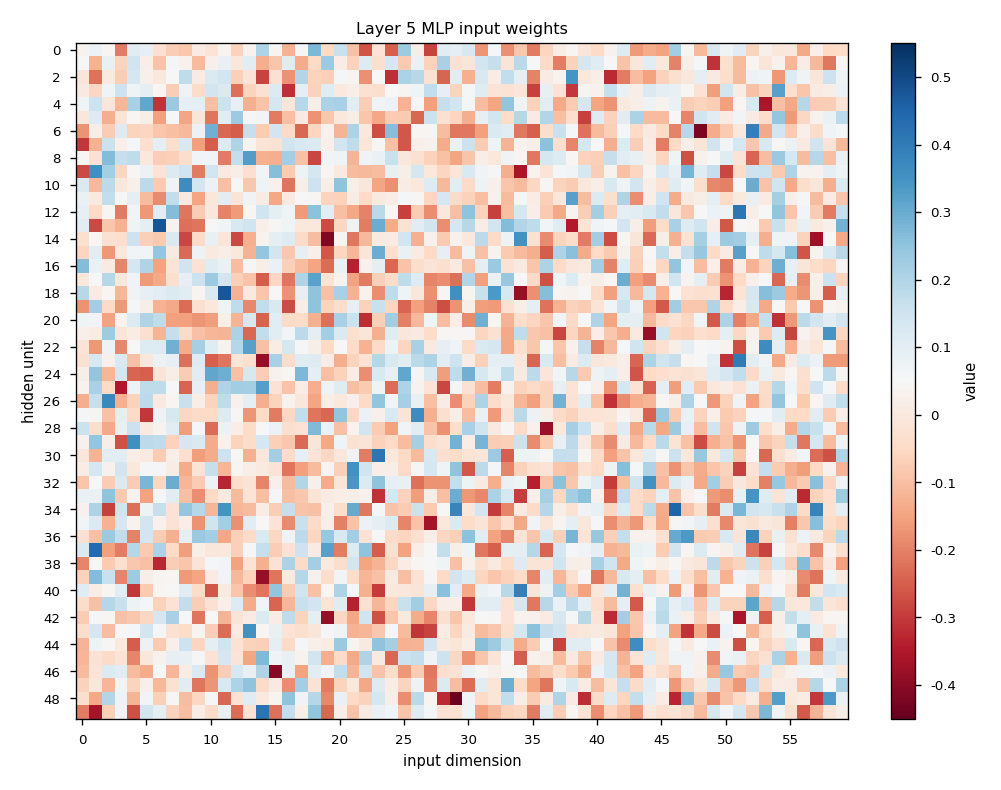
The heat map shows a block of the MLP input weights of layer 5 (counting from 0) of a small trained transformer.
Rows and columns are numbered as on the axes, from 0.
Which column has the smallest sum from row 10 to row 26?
22
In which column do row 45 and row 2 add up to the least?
24
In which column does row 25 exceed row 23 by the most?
14
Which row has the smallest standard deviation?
11
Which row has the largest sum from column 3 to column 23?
4
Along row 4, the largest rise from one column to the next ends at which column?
7
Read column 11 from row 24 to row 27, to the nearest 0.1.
0.3 0.2 0.2 0.1
